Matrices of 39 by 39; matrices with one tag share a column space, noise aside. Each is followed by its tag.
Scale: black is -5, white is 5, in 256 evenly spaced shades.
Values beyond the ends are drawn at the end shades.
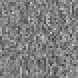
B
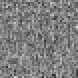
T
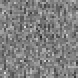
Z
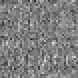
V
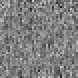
T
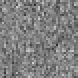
T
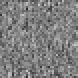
T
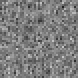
B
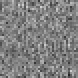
T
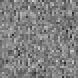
Z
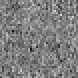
T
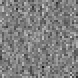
T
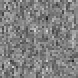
Z
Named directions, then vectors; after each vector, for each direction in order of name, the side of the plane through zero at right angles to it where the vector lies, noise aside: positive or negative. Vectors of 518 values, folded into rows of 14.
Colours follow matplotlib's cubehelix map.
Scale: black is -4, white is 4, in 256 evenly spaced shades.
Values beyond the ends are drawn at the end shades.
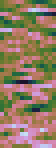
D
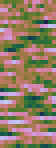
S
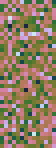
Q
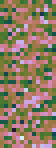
positive, negative, negative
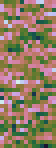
negative, negative, positive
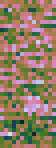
negative, negative, negative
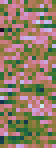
negative, positive, negative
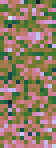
positive, positive, negative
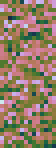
negative, negative, positive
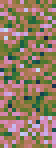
positive, positive, positive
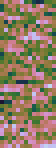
positive, positive, negative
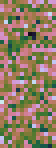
negative, negative, positive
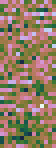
negative, positive, negative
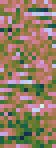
negative, positive, negative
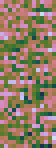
negative, positive, positive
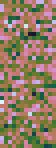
negative, negative, positive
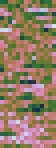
positive, negative, positive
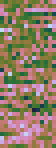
positive, negative, positive
